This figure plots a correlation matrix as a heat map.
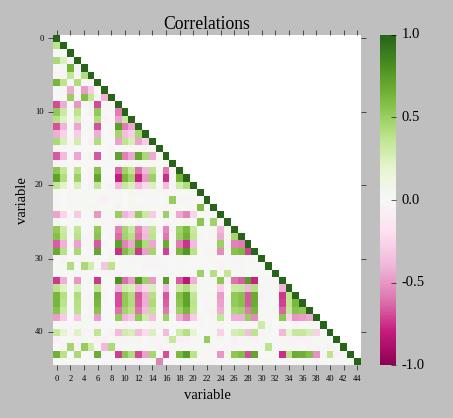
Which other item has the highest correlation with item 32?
21
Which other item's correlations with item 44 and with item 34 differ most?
15
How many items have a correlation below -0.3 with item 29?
8
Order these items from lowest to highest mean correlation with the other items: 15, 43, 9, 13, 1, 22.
9, 13, 15, 22, 1, 43
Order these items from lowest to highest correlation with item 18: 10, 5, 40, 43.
5, 40, 10, 43
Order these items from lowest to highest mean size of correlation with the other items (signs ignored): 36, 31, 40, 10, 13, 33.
31, 40, 13, 10, 36, 33
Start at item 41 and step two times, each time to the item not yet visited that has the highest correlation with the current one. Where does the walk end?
17
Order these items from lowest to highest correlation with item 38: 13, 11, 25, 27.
27, 11, 25, 13
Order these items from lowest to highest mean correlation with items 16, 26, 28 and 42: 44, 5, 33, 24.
44, 5, 24, 33
